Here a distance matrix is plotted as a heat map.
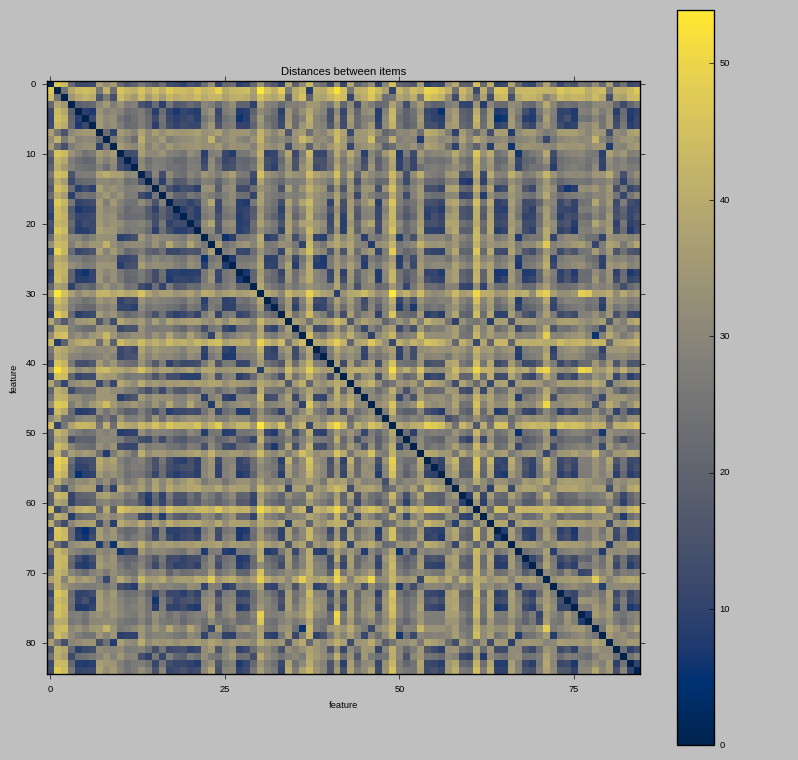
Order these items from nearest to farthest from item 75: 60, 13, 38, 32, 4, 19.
4, 19, 60, 32, 13, 38
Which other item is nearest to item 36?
78
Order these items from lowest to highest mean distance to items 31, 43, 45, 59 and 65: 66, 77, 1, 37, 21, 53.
21, 77, 66, 53, 37, 1
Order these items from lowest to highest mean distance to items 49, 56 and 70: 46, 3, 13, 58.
3, 58, 13, 46
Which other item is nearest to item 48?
57
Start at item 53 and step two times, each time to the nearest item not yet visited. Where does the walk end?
71
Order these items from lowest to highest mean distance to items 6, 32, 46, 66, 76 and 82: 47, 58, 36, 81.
47, 81, 36, 58
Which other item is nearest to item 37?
1
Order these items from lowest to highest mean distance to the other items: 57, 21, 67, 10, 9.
21, 67, 10, 9, 57
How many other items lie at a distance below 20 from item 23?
3
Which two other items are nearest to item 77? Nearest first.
76, 70
